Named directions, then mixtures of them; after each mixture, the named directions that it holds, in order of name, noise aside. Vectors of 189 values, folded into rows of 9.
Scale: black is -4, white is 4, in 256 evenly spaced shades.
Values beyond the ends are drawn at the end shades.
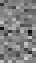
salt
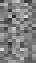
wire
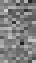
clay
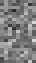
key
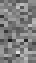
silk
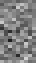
salt, silk.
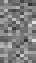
clay, key, silk.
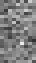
clay.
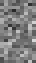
key.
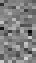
salt.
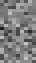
clay, salt, silk.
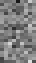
clay, key, wire.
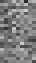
clay, wire.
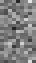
clay, key, wire.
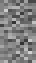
clay, silk.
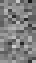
clay, key, wire.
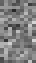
key.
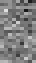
clay, salt.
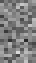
silk.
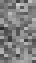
clay, salt, silk.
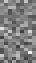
clay, salt.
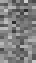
clay, wire.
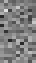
clay, silk.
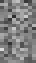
wire.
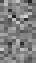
clay, wire.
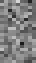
clay, wire.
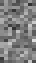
key.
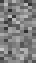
key, wire.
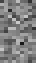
clay, silk, wire.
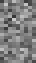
key, wire.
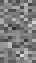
key, silk.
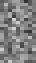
salt, wire.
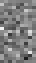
salt.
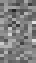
clay, key.
